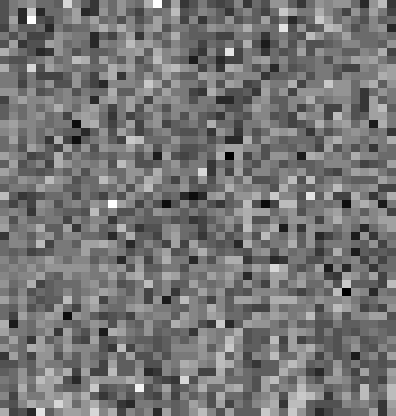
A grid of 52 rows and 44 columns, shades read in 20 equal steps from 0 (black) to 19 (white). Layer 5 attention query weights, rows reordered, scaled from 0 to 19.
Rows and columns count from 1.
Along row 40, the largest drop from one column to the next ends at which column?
8
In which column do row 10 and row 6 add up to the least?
30
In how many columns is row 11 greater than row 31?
23
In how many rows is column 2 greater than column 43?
25
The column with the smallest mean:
22
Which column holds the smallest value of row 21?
24
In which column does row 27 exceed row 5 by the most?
11
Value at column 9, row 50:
10
